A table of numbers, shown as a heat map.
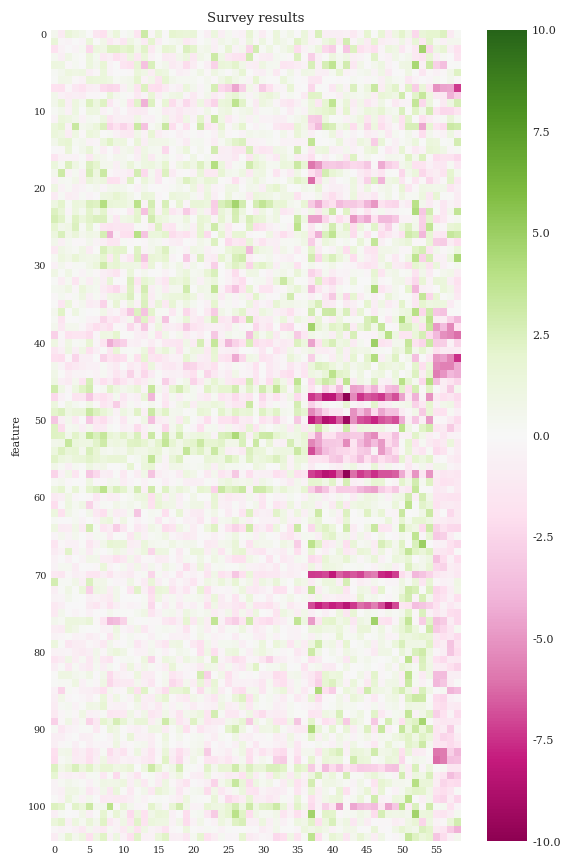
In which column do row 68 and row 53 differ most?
42
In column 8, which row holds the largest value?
100
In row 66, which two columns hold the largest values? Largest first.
53, 37
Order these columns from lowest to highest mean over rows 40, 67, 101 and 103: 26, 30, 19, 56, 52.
56, 30, 19, 26, 52
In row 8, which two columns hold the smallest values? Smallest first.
57, 58
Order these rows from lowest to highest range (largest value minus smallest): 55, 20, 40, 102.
20, 102, 55, 40
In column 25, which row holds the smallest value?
40
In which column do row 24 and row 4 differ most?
37
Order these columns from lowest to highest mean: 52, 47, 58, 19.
58, 47, 19, 52
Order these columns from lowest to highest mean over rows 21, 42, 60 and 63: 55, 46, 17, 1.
55, 1, 17, 46
